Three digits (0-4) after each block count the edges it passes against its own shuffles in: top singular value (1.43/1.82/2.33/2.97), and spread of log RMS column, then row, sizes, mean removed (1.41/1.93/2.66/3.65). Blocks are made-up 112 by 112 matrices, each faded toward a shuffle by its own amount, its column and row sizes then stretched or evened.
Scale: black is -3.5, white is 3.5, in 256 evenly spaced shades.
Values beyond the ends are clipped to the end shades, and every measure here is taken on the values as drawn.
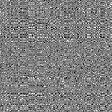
4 0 3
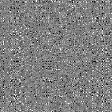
3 2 2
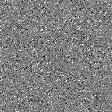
2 0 0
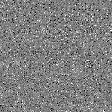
2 0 1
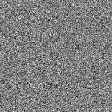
2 1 1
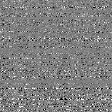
0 1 4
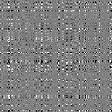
4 4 4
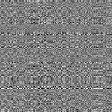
4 2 4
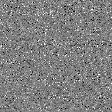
1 0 2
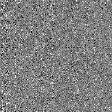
1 3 0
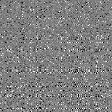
3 2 3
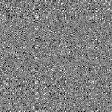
3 1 2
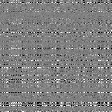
4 2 4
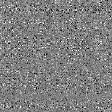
2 1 3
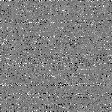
2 0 3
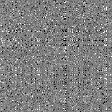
3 2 2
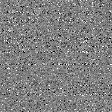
0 1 3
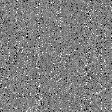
1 3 0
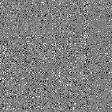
1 3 3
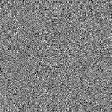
3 2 0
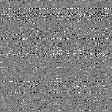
3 1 4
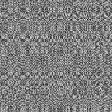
4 0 3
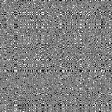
4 2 3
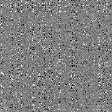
2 3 2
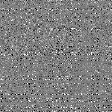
0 2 4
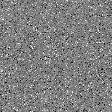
1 1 0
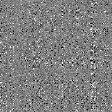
2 3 2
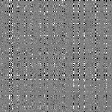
4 4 3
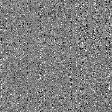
0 3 0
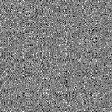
3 2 1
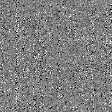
0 3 1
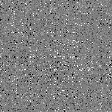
1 2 2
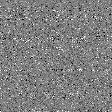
0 1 2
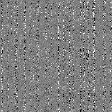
0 4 1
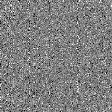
2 2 0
